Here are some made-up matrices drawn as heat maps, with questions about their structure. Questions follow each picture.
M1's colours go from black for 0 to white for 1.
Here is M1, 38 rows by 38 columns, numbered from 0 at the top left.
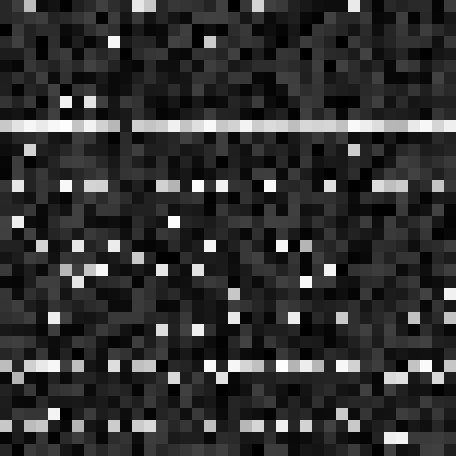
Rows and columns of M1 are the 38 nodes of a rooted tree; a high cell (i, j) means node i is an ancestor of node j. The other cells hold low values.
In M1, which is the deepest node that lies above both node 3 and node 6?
20
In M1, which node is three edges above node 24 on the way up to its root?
10
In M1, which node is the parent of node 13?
27
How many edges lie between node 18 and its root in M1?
3
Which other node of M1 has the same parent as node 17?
9
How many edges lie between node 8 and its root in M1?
3
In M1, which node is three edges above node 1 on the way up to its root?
15
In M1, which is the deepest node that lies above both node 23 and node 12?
35
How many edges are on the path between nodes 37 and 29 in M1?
7
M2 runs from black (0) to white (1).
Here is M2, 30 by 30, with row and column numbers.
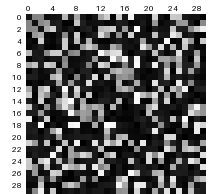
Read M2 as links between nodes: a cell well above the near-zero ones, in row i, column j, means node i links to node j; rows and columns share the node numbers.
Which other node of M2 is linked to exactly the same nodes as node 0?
node 3
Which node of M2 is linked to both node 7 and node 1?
node 25
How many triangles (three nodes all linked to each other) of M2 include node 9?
6
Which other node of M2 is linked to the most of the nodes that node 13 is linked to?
node 8
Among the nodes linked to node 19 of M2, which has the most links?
node 21
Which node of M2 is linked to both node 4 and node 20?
node 23
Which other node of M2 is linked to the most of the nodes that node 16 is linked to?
node 15
